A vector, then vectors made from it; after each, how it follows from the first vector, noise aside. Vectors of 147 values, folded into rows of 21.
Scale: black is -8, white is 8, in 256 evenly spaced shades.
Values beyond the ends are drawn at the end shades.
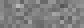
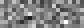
reversed, scaled up.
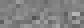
wrapped around, partly zeroed.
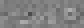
wrapped around, partly zeroed.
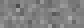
negated, partly zeroed.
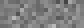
wrapped around.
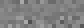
negated, partly zeroed.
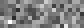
wrapped around, scaled up.
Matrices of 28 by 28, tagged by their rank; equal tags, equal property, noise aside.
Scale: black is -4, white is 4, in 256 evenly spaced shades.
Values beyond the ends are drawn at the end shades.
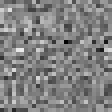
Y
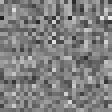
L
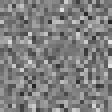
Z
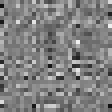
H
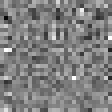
H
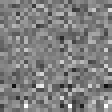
H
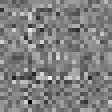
H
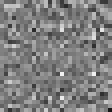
L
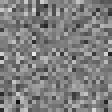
Z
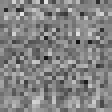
Y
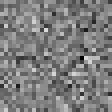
Y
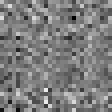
H
